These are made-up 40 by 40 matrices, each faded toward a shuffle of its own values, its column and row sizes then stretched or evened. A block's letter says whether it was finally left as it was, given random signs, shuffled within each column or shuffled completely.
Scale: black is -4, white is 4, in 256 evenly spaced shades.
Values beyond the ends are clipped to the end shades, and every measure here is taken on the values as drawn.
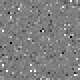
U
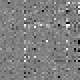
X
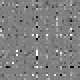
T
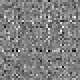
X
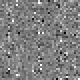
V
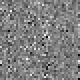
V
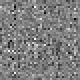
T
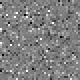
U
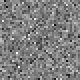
U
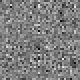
T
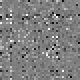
T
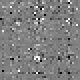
T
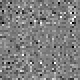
T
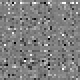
X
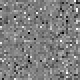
V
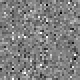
V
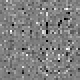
X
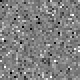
U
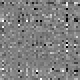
X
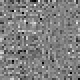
X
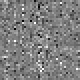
V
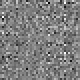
T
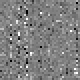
V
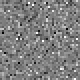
U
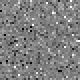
U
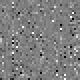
V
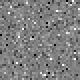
U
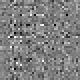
X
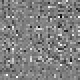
T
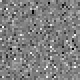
U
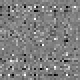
T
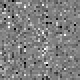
V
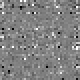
T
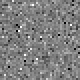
U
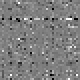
T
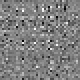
X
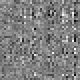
X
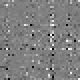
T
